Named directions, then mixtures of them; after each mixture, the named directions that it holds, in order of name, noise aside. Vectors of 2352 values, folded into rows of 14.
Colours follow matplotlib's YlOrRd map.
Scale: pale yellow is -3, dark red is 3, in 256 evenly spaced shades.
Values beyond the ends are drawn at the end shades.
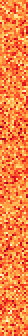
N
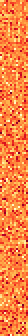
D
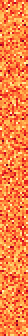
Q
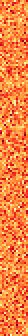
D, Q.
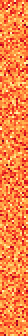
Q.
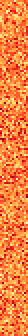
N, Q.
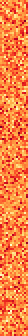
N.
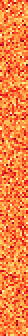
Q.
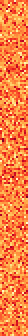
N, Q.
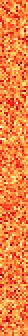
N.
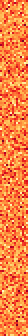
Q.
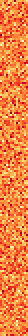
Q.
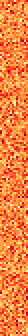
D, Q.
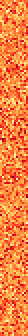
N, Q.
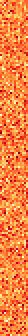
D, N.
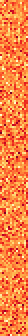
D, N.
